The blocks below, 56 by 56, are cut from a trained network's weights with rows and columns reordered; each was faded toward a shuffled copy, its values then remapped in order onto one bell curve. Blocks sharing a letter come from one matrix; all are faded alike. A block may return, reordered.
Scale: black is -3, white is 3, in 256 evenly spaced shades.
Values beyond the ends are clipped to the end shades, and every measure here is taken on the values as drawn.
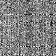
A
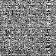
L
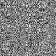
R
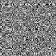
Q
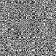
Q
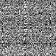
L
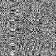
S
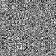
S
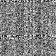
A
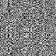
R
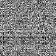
L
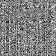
A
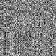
R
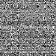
L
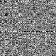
Q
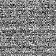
L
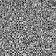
S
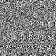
Q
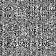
A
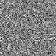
S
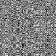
R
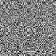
Q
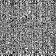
A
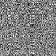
S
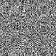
S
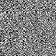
S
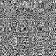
S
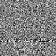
Q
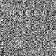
S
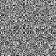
S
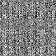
A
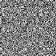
S
